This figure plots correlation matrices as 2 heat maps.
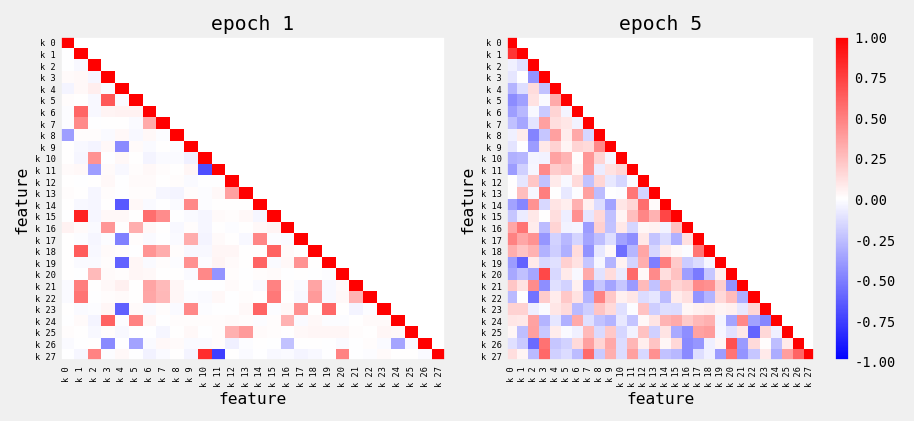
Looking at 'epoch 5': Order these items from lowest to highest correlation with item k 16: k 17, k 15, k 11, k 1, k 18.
k 11, k 18, k 17, k 15, k 1
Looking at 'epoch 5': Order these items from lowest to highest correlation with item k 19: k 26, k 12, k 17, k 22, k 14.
k 17, k 26, k 22, k 12, k 14
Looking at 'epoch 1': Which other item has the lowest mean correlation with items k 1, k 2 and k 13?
k 11
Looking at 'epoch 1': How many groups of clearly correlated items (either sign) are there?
6
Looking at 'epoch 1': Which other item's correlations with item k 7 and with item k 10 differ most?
k 27
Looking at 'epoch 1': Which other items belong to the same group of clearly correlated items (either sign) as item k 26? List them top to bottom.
k 3, k 5, k 16, k 24
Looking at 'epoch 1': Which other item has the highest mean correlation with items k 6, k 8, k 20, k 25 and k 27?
k 10
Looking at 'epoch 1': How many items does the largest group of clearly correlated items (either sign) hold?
7
